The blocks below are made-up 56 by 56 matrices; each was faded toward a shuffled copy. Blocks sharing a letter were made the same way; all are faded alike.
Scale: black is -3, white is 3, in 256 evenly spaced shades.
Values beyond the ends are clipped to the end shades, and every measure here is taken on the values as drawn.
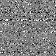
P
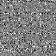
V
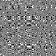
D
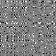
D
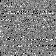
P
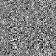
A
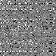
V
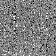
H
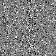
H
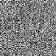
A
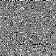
V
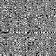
V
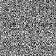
A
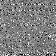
P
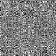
A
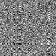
A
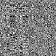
A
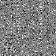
H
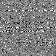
P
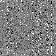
H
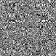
A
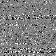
P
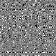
V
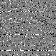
P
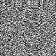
A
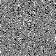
H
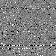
P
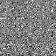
V
